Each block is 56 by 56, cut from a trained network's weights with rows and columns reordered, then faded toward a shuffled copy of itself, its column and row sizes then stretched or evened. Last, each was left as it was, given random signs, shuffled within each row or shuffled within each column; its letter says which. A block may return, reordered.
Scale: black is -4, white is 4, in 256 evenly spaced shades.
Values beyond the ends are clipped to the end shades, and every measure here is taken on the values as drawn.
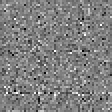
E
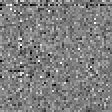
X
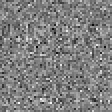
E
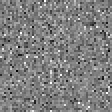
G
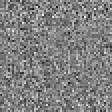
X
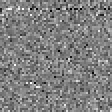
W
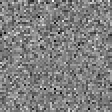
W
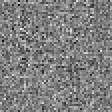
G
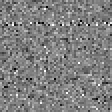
W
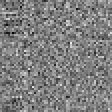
E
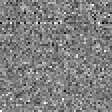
W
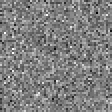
G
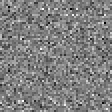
X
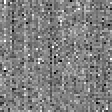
G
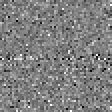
W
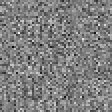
E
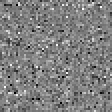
X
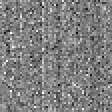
G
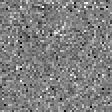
W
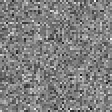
E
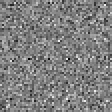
W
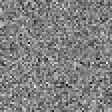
X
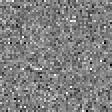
W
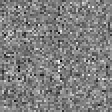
X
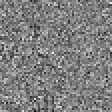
X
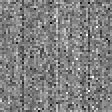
G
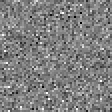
W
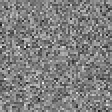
W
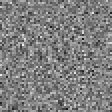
E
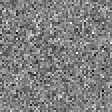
G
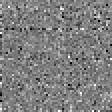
X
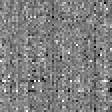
E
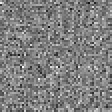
E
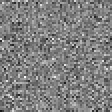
E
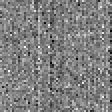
G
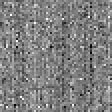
E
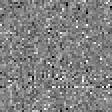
X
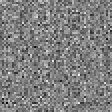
E
